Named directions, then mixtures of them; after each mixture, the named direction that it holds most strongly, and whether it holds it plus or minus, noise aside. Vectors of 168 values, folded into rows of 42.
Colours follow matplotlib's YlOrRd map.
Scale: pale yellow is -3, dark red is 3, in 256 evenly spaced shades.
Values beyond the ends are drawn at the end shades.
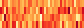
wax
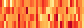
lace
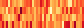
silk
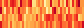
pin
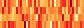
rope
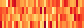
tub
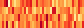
tub, minus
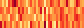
tub, plus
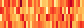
rope, plus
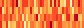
rope, minus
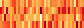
wax, plus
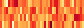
tub, plus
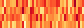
rope, minus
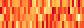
wax, plus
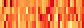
lace, minus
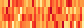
silk, minus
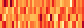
lace, minus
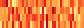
tub, minus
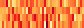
tub, minus
